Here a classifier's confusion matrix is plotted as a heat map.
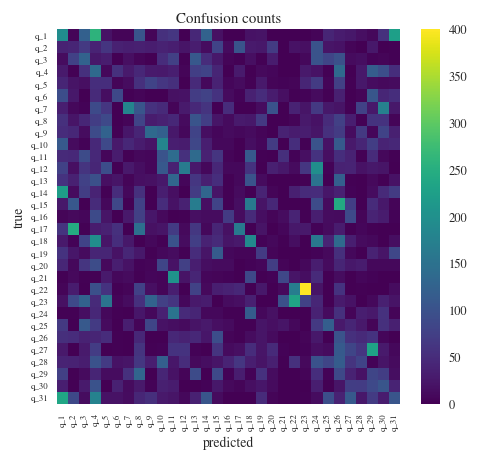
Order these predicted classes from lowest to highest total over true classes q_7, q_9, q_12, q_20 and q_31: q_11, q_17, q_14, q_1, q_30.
q_17, q_11, q_14, q_30, q_1
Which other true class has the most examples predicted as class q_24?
q_12
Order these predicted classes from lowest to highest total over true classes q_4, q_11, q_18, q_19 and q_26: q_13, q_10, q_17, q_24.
q_17, q_10, q_24, q_13
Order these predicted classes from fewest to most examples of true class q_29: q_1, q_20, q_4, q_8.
q_20, q_4, q_1, q_8
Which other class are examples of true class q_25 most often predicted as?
q_3
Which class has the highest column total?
q_4
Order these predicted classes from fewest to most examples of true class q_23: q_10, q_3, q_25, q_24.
q_25, q_24, q_10, q_3
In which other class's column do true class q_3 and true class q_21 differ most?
q_11
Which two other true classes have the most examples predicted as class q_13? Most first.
q_15, q_11
